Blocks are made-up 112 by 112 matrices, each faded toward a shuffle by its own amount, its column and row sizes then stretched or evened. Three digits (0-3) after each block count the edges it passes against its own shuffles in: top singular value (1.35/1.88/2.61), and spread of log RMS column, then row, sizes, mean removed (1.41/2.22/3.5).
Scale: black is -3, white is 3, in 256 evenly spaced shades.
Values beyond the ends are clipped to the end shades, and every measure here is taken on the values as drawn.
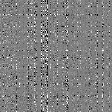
2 3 2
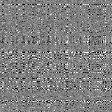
3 2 3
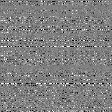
2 1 3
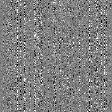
2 3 0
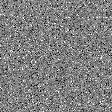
0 0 1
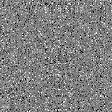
2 1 0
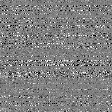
1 1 3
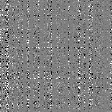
1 3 2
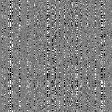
3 3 1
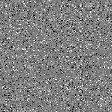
2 1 1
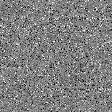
1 0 1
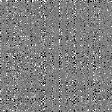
2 3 2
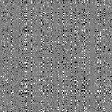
3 3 2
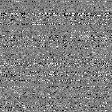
1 1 3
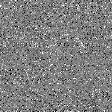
1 0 2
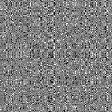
3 2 0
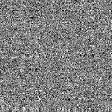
2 1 1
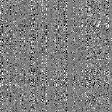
1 3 2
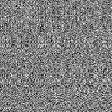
3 0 1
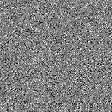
2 0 1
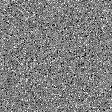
1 0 0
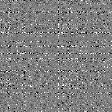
2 2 3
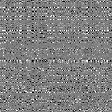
3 1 3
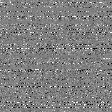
1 0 3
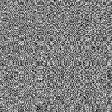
3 0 1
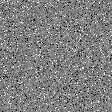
0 0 0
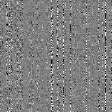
2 3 0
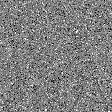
1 0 0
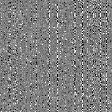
3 3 0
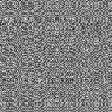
3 0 0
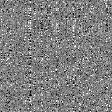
2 2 0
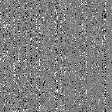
0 3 0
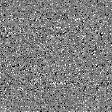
1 1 2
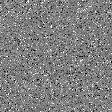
1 0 1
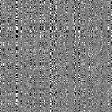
3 3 2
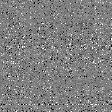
1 2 2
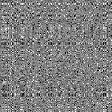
3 2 1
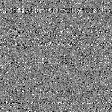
2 0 2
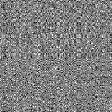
3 1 0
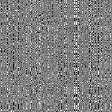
3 3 0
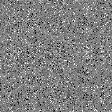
1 2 1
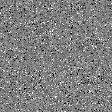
0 1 1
